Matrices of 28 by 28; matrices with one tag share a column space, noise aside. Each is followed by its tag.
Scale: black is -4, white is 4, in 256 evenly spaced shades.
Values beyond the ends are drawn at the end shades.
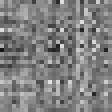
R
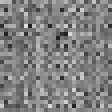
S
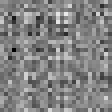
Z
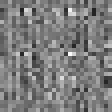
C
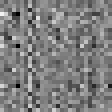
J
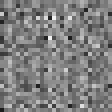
J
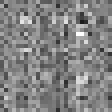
Z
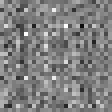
S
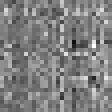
C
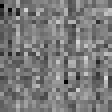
C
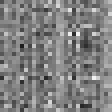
S
